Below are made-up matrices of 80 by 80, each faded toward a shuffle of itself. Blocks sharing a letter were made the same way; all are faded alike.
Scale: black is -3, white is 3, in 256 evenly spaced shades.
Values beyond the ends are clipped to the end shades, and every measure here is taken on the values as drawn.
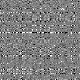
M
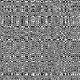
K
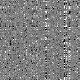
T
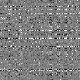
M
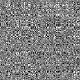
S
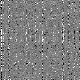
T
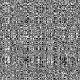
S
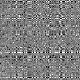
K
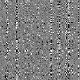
T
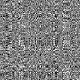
S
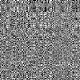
S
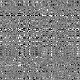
M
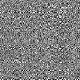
S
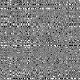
M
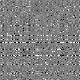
M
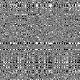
M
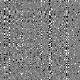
T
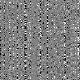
T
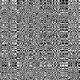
K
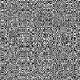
S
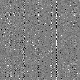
T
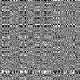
K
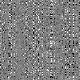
T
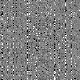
T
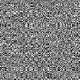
S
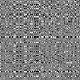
K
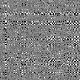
M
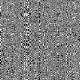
T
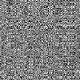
S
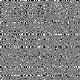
M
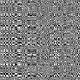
K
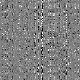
T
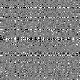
M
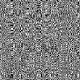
S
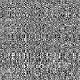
S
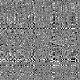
M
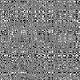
M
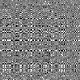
K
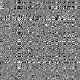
M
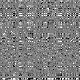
M
